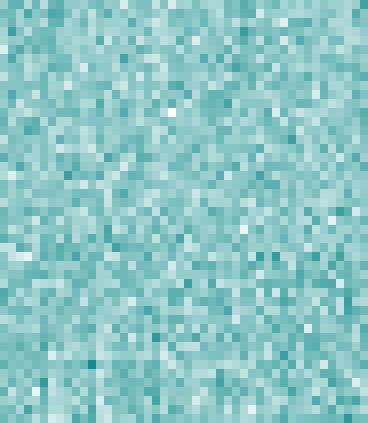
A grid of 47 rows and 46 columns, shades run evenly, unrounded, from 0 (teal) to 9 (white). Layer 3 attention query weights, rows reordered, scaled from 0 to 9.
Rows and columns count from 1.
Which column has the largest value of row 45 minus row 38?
25
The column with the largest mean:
21
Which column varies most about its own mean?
20
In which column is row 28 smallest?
15
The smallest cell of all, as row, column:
41, 12
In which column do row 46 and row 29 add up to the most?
32
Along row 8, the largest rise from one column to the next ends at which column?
35
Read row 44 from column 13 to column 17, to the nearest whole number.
6 5 5 3 4
